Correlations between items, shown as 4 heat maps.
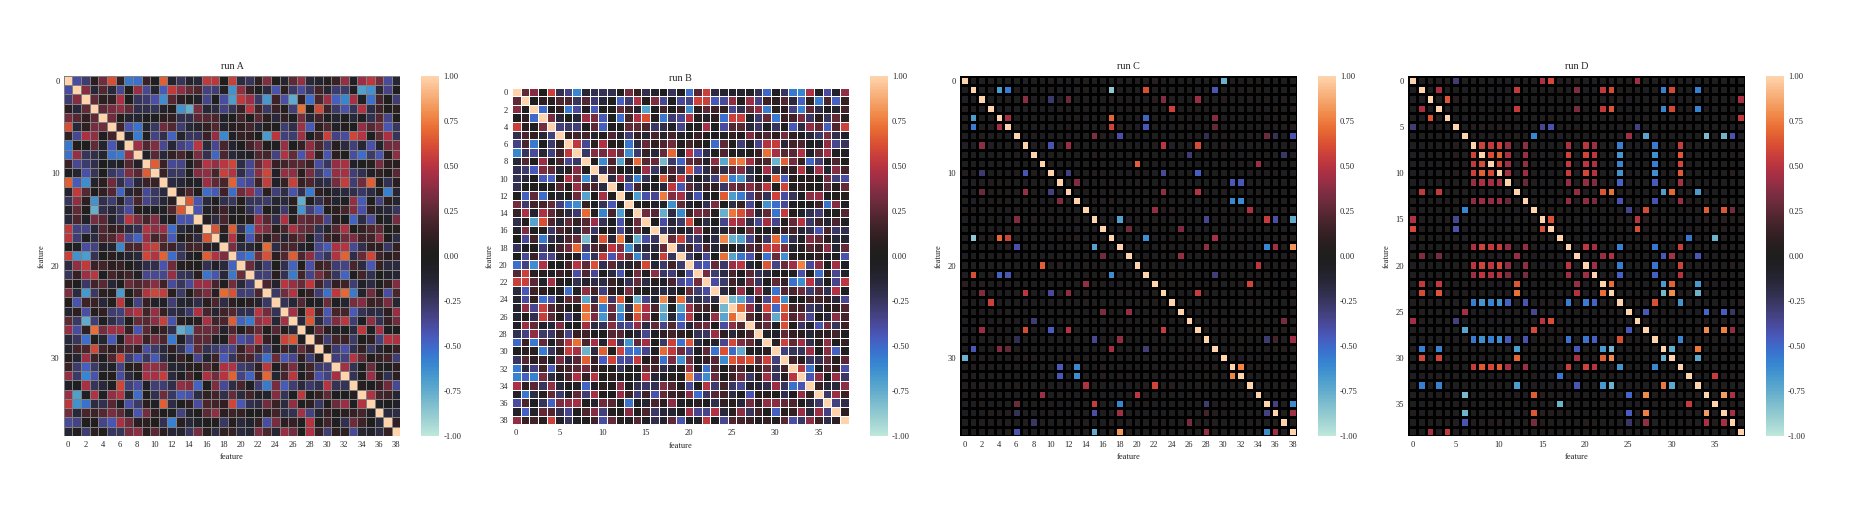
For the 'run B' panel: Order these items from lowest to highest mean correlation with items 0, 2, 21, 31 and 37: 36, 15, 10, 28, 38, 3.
10, 15, 36, 3, 28, 38
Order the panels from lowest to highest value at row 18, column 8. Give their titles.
run B, run C, run A, run D
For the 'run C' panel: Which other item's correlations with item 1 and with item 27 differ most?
17
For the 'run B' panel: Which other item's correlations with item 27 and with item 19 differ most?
31
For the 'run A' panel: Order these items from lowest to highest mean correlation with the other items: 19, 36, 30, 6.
30, 6, 36, 19
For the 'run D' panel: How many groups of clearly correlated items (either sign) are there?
6
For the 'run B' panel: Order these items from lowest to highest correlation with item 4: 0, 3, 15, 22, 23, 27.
27, 23, 15, 3, 22, 0
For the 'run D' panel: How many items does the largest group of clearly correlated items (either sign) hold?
12
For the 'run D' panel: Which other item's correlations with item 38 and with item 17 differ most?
35
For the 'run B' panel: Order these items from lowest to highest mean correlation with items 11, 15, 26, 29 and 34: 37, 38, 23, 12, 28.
12, 28, 23, 37, 38
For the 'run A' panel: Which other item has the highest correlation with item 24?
6
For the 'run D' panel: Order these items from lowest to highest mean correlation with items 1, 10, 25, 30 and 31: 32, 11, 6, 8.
32, 6, 11, 8
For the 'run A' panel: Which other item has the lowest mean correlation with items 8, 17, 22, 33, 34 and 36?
12
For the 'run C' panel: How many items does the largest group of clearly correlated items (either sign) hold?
7
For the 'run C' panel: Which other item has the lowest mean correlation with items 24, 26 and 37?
8
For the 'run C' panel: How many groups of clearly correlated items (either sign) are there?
10
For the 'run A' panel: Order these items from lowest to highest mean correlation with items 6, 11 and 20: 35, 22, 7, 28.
7, 28, 22, 35
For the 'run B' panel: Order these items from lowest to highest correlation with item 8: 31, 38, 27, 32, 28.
38, 28, 32, 27, 31
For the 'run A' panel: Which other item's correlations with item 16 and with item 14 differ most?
27
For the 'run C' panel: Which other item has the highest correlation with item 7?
27
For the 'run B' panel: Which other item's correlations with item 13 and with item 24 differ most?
30
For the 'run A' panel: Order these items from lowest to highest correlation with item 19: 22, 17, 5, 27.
5, 27, 22, 17
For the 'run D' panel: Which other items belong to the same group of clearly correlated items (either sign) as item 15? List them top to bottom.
0, 5, 16, 26
